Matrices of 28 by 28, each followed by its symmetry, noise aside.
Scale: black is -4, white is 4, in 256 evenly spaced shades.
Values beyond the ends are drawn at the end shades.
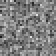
antisymmetric.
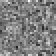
mirrored top to bottom.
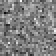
antisymmetric.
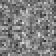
mirrored top to bottom.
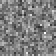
same after a half turn.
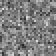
antisymmetric.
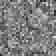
symmetric across the other diagonal.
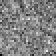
symmetric across the other diagonal.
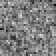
symmetric across the other diagonal.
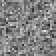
same after a half turn.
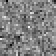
symmetric across the other diagonal.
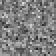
antisymmetric.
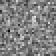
same after a half turn.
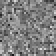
antisymmetric.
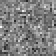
antisymmetric.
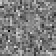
same after a half turn.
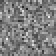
same after a half turn.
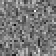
same after a half turn.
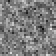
symmetric across the other diagonal.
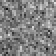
symmetric across the other diagonal.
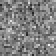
antisymmetric.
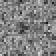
mirrored top to bottom.
